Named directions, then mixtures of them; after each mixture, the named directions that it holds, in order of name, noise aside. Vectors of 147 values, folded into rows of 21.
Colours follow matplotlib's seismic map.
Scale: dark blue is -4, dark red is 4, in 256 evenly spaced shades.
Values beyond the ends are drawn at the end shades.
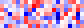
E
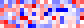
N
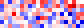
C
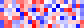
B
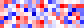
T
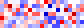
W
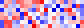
B.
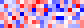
B, E, N.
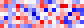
T.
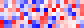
B.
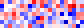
C.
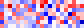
C, T, W.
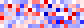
W.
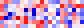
E, T.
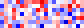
B, C, N.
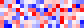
B, N, W.
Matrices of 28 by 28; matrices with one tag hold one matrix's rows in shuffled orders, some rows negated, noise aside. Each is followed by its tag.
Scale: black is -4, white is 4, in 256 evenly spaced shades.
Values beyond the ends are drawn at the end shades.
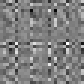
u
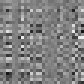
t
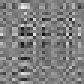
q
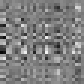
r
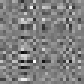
q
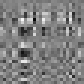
q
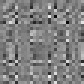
u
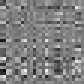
r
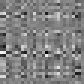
r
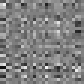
r
